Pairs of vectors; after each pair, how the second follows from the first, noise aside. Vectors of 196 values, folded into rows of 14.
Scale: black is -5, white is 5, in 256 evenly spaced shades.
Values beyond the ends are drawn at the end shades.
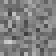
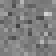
reversed, partly zeroed.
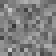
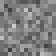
negated.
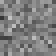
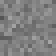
shrunk.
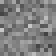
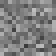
wrapped around, negated.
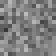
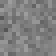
shrunk.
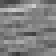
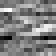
wrapped around, negated, scaled up.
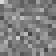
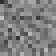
negated.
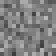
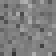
partly zeroed.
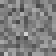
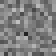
negated.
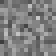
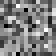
wrapped around, negated, scaled up.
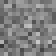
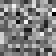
reversed, negated, scaled up.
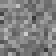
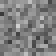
wrapped around, negated.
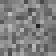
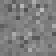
reversed, partly zeroed.
